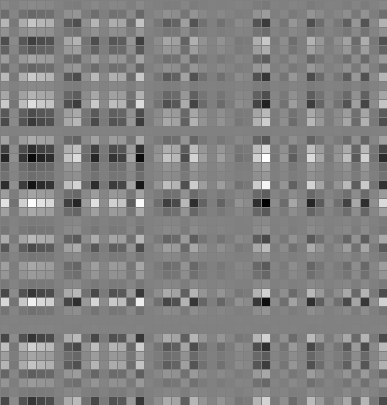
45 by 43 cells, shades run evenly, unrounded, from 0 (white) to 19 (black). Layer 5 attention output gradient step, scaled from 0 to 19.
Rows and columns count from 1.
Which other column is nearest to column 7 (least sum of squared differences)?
17
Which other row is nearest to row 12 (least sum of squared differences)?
39
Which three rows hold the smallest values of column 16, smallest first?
23, 34, 12
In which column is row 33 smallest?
30
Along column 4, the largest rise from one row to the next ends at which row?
13
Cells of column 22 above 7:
35
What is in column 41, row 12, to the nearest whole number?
14
